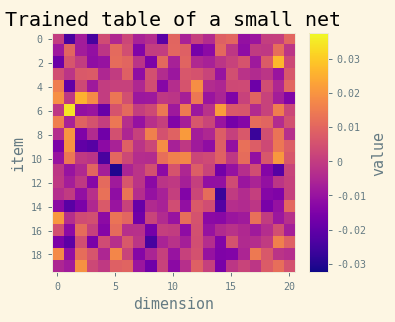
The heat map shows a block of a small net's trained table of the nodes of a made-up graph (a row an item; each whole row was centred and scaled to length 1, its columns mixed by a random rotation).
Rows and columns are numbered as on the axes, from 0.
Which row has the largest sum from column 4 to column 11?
8
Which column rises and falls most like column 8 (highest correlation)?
11
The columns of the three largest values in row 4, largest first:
12, 0, 20
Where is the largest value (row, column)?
6, 1
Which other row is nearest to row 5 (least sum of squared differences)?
18
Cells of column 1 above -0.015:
16
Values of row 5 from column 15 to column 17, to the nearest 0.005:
-0.015 0 0.01
